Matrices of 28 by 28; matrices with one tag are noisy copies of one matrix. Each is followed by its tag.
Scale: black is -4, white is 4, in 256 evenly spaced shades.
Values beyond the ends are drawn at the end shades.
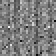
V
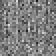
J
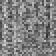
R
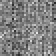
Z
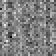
R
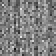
V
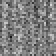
R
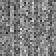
V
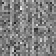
V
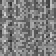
R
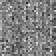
Z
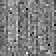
J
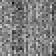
Z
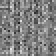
V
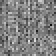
J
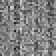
V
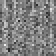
R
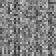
V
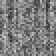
R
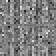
V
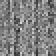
V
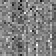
Z
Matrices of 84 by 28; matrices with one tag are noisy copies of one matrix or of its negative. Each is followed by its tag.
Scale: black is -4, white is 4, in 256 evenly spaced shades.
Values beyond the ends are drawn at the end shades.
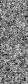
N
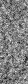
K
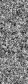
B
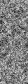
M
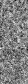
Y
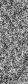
K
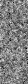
Y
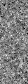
N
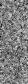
Y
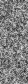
B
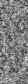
K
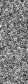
Y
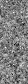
N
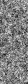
M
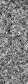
M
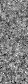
N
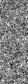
N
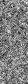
M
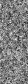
Y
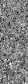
N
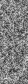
K
